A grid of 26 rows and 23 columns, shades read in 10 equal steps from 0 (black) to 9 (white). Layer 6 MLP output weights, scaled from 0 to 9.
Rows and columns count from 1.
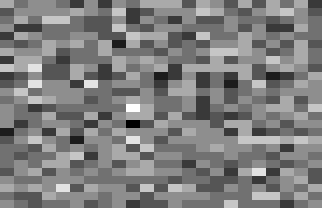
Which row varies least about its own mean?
23
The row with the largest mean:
18
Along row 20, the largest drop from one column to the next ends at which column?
7
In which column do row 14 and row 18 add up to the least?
6
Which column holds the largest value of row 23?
22
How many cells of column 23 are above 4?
11
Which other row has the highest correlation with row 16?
26
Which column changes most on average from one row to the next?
10
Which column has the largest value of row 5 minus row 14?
15
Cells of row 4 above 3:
15
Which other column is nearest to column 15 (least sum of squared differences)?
12
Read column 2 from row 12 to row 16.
7 5 4 4 2
